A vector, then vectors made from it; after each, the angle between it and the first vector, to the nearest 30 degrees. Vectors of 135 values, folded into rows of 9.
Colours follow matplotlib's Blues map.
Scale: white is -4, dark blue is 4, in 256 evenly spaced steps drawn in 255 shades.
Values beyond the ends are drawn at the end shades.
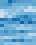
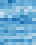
30 degrees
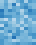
120 degrees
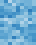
120 degrees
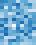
60 degrees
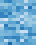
120 degrees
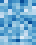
60 degrees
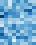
120 degrees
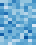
90 degrees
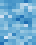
60 degrees
